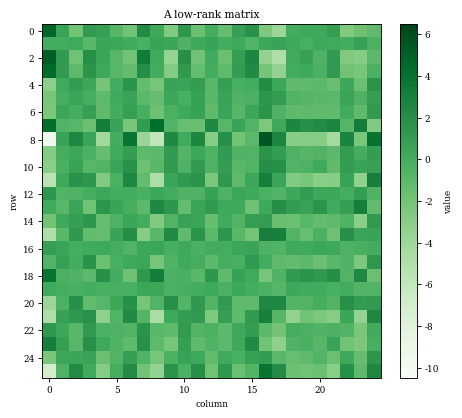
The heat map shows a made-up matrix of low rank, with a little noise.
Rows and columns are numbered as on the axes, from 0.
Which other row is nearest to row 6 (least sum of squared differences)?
24
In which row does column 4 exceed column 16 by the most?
7
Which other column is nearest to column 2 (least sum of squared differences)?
11
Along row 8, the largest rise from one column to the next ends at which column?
1
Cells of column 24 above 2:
4
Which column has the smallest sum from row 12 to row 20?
0
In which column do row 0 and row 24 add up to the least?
17
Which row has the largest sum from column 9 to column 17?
8
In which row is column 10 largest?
2
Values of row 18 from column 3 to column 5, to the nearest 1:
-1 2 0
